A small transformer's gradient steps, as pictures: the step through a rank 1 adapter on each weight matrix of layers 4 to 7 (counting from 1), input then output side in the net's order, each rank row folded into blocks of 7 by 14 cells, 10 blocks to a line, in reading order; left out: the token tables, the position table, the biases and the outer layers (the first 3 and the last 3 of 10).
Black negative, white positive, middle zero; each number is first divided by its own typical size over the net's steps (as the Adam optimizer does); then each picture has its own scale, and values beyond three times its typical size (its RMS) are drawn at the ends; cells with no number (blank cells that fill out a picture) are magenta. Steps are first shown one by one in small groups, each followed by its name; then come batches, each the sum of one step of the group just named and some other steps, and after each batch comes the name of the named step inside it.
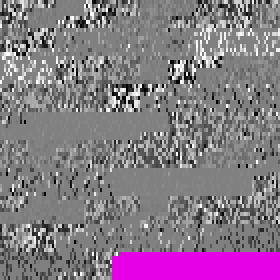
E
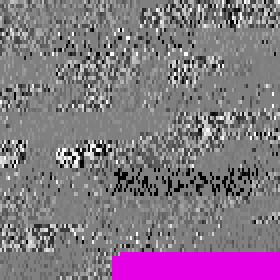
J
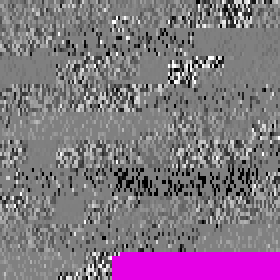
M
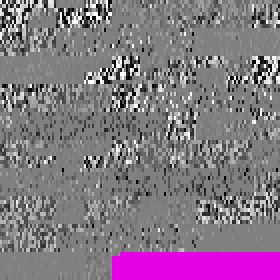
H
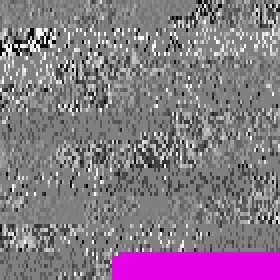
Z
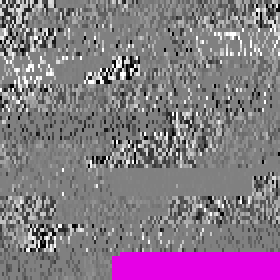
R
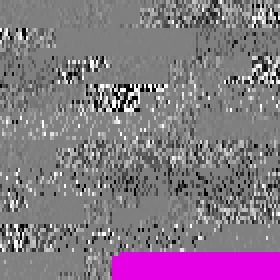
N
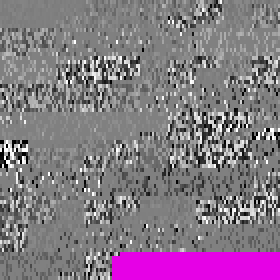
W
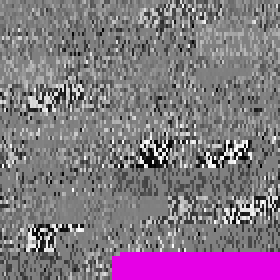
W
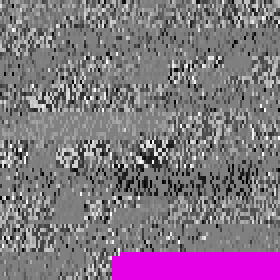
M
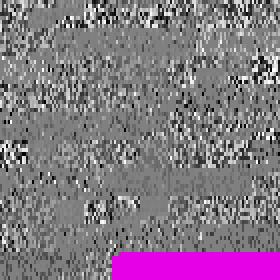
W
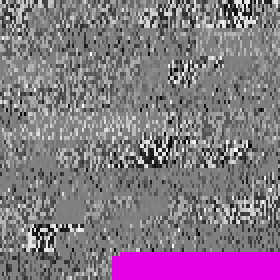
M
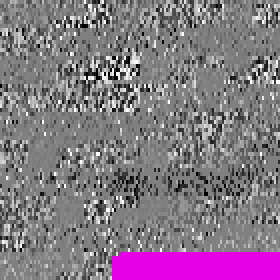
N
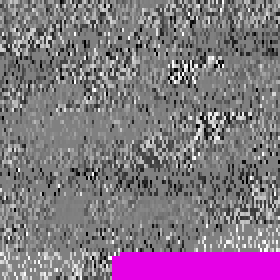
M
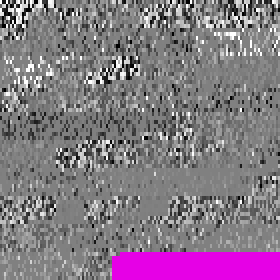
R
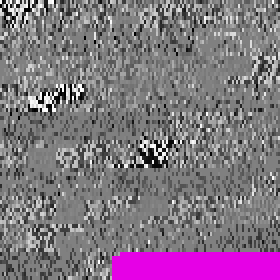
R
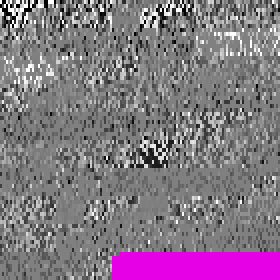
R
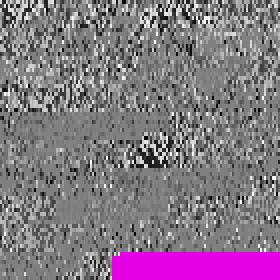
R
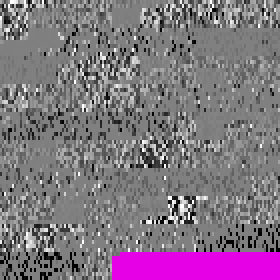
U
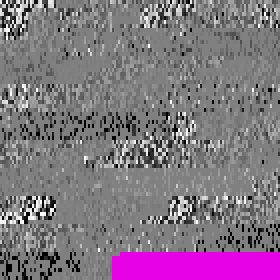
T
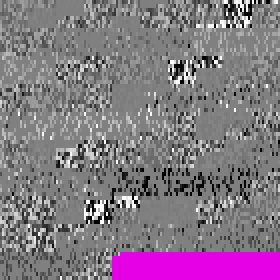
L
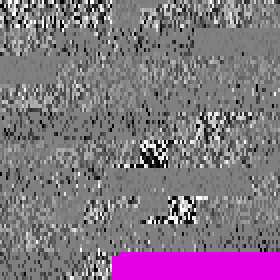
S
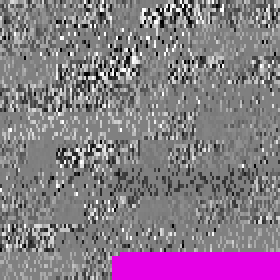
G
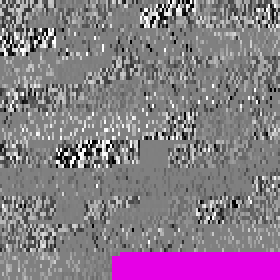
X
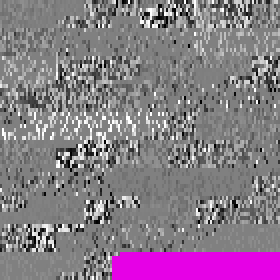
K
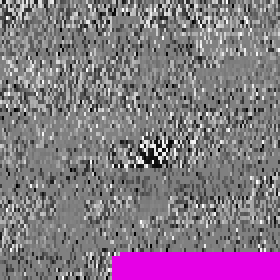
K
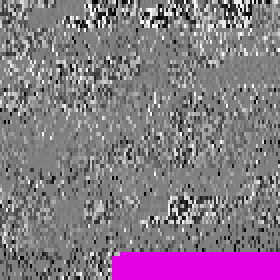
K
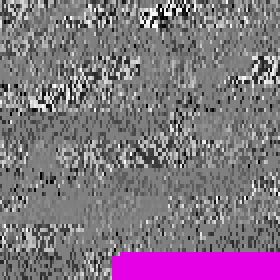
U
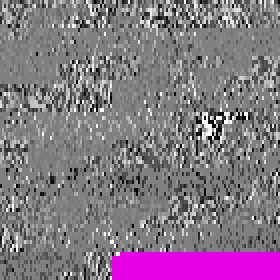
K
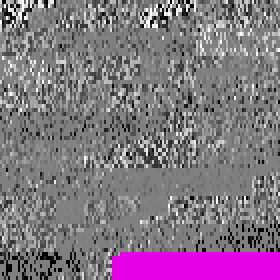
T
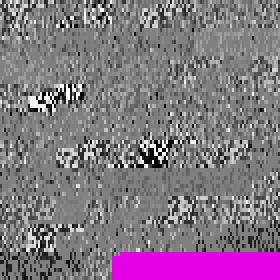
S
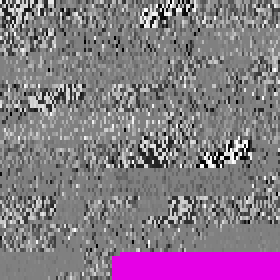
X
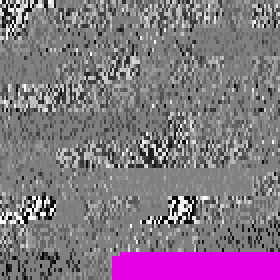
T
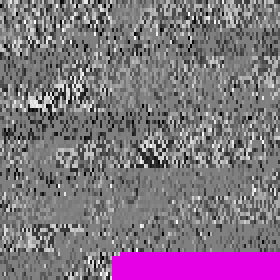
S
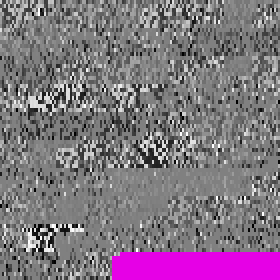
T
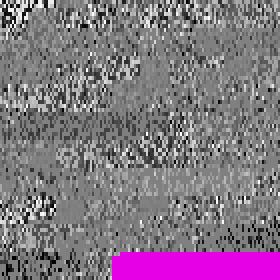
T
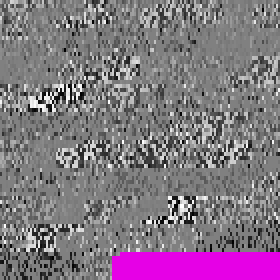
U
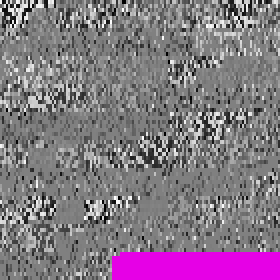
L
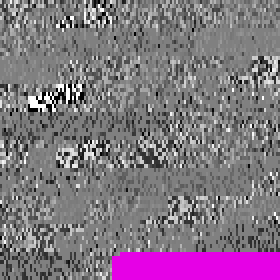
S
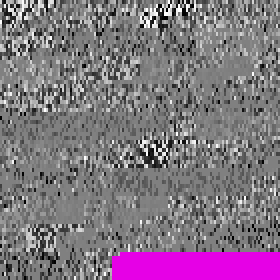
T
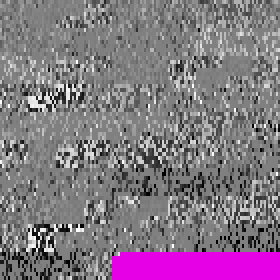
L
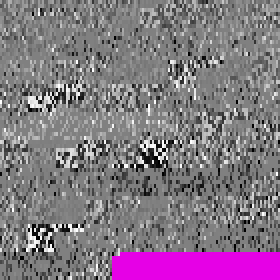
L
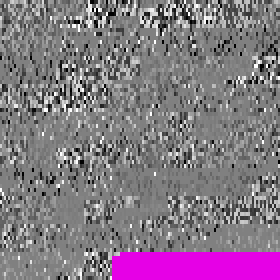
K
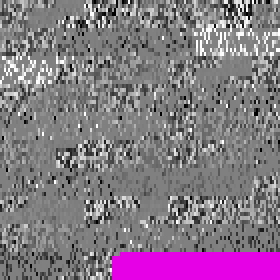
K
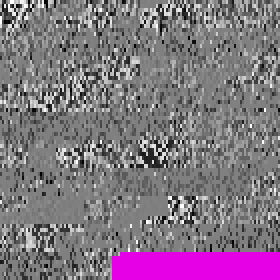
U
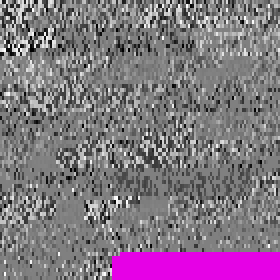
X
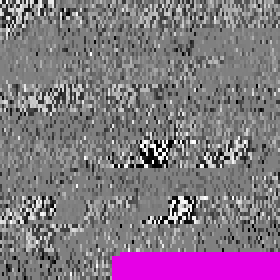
T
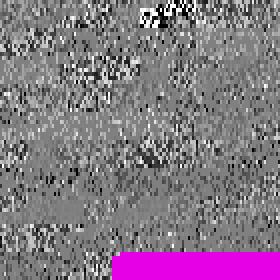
G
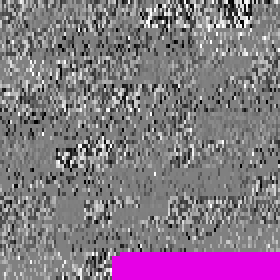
K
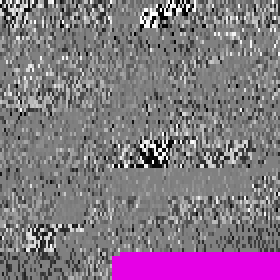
S
